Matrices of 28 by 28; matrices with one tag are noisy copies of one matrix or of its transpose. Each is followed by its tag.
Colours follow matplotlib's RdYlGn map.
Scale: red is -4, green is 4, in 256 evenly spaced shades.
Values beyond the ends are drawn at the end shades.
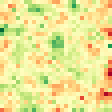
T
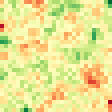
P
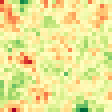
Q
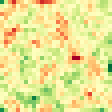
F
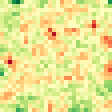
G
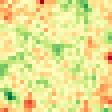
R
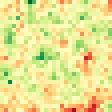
T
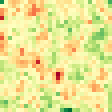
F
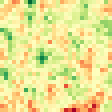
T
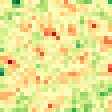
G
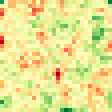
F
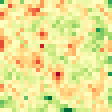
F
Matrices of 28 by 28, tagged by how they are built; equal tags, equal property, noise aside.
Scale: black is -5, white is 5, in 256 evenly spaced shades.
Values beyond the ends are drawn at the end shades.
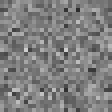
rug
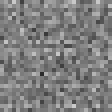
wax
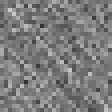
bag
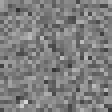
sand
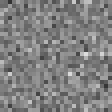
sand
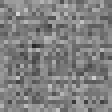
wax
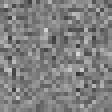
rug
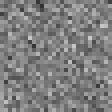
bag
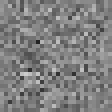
rug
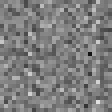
sand
